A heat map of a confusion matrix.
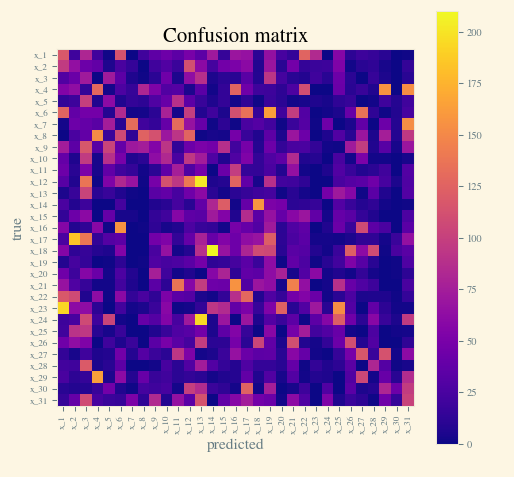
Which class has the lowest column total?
x_30
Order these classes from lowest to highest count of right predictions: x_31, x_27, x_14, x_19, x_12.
x_19, x_14, x_31, x_27, x_12
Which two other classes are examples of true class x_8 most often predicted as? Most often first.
x_4, x_12
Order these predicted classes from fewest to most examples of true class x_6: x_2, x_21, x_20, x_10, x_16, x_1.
x_20, x_2, x_10, x_21, x_16, x_1
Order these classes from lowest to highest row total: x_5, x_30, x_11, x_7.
x_5, x_11, x_30, x_7
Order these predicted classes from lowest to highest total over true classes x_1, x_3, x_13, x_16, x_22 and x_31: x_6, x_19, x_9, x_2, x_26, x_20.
x_20, x_26, x_9, x_2, x_19, x_6
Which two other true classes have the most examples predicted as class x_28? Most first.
x_18, x_24
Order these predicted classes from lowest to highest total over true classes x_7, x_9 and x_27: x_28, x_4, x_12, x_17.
x_28, x_4, x_17, x_12
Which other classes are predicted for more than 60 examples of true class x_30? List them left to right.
x_12, x_13, x_17, x_19, x_29, x_31
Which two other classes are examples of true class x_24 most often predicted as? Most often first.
x_13, x_25
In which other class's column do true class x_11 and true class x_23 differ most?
x_1
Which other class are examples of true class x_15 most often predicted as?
x_17
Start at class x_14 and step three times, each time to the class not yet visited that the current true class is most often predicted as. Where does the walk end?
x_21
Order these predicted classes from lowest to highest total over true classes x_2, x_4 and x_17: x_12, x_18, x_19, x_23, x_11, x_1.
x_23, x_11, x_18, x_12, x_1, x_19
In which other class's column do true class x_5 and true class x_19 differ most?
x_3
